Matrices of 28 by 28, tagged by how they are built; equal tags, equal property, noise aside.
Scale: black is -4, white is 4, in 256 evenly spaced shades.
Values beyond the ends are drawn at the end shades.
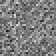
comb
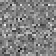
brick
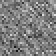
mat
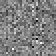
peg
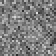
mat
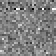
brick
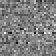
brick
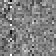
peg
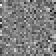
peg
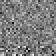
brick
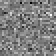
brick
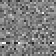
brick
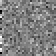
peg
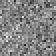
comb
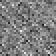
mat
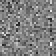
peg
